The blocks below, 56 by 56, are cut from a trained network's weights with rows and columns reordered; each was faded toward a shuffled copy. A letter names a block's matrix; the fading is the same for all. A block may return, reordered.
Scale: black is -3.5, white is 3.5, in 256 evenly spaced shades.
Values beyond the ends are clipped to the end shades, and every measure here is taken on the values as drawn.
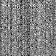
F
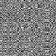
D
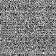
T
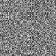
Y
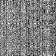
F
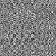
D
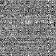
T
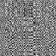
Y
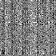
F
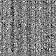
F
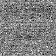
T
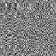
Y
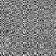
Y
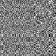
D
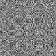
D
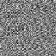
D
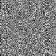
Y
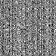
F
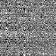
T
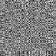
Y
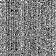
F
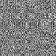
D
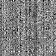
F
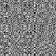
D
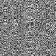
Y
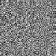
D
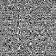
T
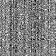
F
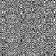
Y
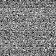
T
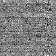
T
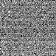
T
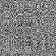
D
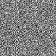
D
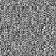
D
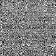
T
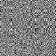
Y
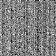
F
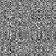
D
